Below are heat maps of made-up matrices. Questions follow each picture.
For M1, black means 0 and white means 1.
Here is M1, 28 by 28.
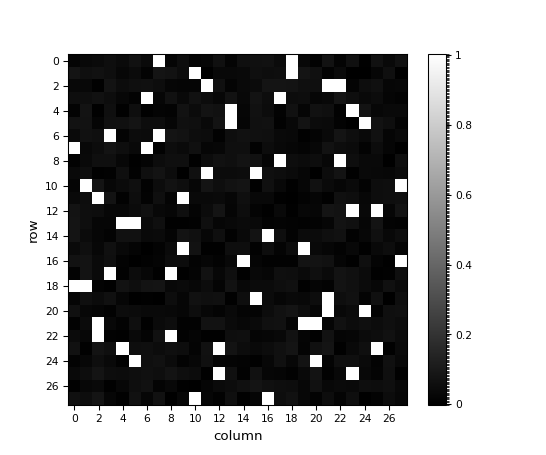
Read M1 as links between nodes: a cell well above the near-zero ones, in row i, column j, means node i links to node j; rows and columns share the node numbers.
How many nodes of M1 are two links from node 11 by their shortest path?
3
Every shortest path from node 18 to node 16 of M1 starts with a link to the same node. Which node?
node 1
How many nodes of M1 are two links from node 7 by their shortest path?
2
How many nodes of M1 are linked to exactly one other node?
1
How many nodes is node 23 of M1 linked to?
3
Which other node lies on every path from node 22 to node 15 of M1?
node 2
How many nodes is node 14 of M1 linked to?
1
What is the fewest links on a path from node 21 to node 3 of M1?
5
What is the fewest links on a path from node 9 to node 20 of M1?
4
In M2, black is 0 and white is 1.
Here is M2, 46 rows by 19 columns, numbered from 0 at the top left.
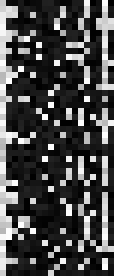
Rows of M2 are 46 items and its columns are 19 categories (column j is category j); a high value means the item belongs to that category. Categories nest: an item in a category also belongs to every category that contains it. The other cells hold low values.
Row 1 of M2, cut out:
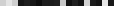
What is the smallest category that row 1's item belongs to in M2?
10
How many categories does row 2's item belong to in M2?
7
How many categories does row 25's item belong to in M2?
1
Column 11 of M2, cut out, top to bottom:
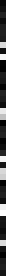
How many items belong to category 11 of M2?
10
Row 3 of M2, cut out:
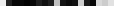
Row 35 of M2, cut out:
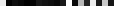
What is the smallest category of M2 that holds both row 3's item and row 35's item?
13
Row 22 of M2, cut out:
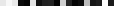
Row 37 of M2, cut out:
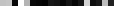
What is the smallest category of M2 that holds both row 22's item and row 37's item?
1
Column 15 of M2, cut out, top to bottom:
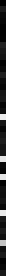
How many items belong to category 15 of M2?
5
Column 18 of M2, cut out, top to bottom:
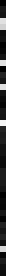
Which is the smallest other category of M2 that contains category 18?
9
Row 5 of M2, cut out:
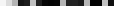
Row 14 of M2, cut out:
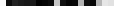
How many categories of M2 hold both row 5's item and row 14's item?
2
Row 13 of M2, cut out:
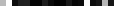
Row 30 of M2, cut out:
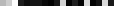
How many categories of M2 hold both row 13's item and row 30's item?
4
